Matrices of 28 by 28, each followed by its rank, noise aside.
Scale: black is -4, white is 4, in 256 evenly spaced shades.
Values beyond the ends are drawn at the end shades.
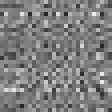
three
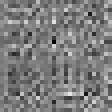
four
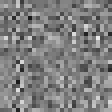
four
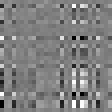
one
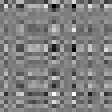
one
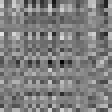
two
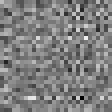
four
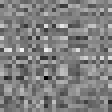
three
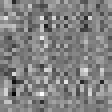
four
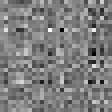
three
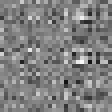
four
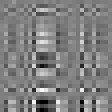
one
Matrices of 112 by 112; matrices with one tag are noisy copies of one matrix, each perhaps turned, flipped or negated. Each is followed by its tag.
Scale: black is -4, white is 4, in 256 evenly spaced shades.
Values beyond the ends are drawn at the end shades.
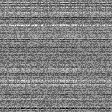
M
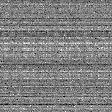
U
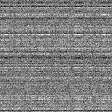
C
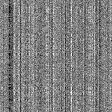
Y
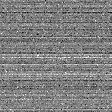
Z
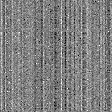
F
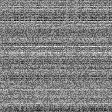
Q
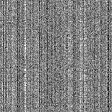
M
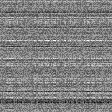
Y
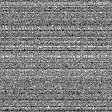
F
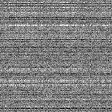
M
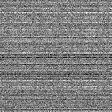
Z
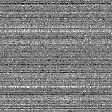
M
